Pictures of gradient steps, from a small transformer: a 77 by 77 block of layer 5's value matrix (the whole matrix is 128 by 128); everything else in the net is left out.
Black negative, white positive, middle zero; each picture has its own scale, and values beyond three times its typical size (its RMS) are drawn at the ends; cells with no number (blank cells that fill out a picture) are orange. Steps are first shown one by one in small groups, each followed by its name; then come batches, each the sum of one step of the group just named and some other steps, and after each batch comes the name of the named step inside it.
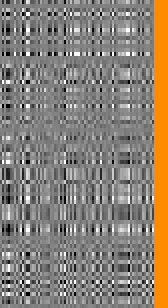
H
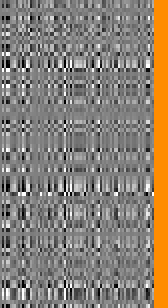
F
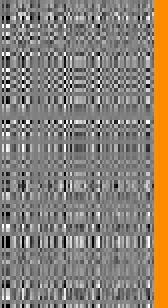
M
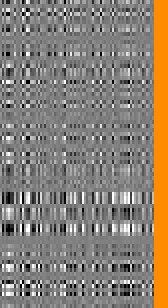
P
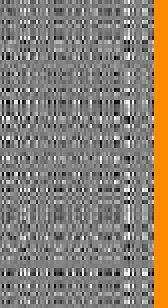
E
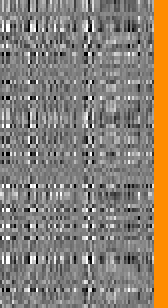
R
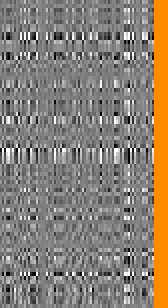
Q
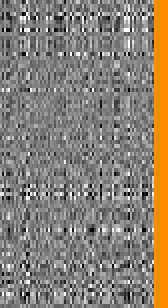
H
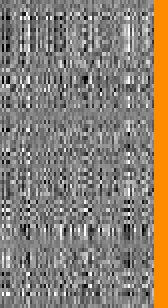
F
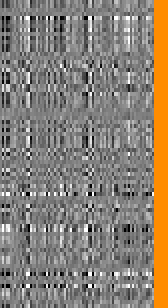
F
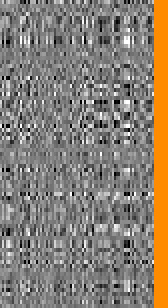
P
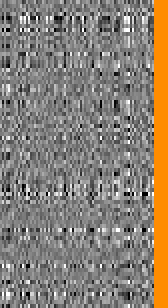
F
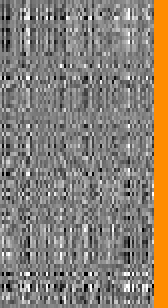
H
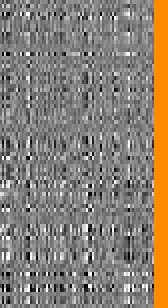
R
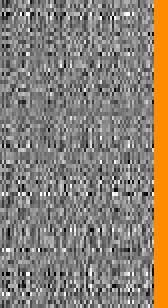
F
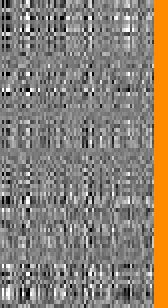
P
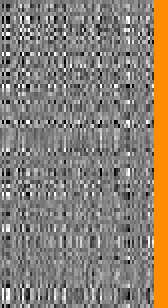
M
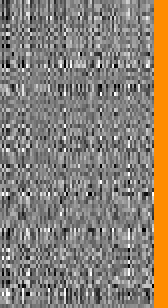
F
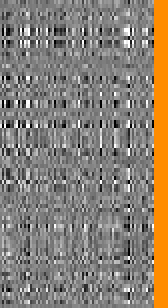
H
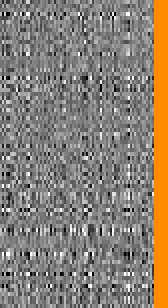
P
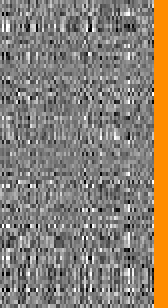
R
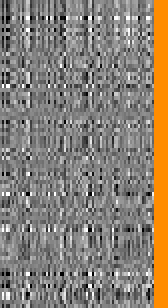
M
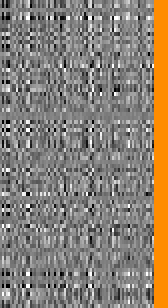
F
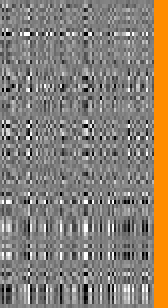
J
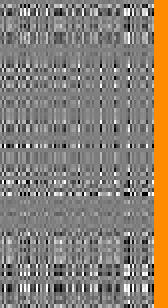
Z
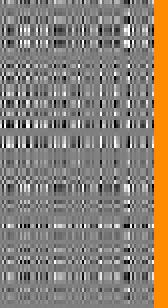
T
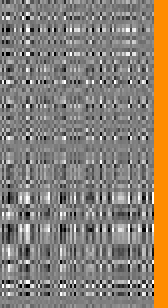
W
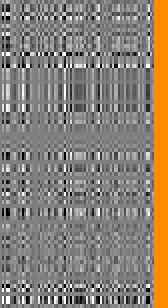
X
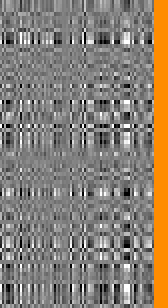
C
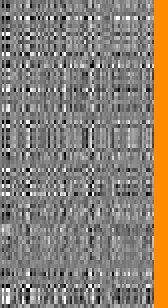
X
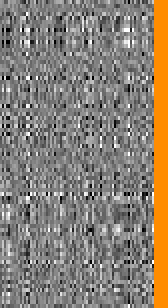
W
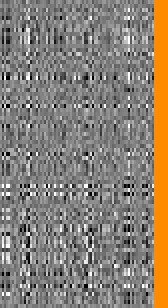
Z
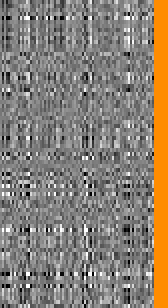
J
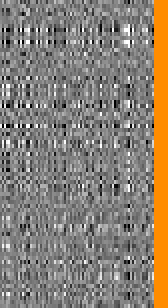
T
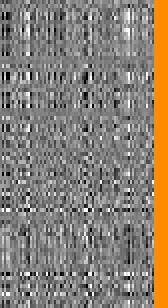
Z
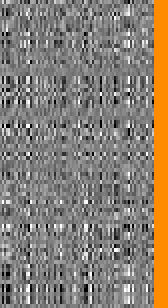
J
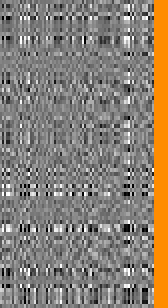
C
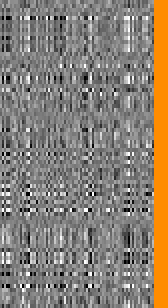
X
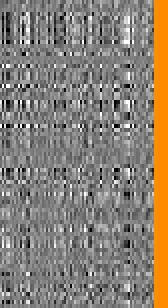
C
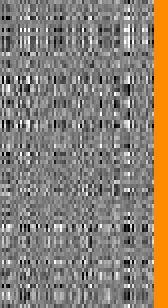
T
